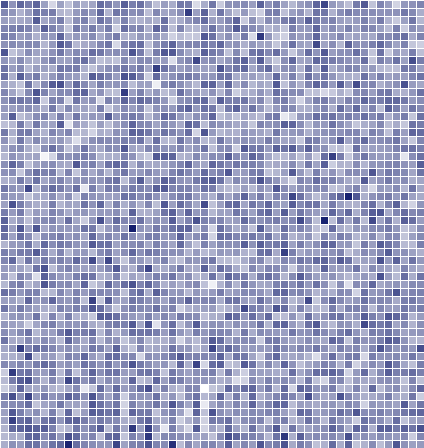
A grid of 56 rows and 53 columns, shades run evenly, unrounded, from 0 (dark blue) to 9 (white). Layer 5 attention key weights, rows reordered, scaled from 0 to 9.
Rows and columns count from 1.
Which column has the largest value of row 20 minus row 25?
44
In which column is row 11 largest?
20
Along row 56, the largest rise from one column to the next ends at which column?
23
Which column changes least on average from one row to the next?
49
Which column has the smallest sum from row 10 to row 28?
16
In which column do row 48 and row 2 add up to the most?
30
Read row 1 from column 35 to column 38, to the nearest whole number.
4 5 6 5
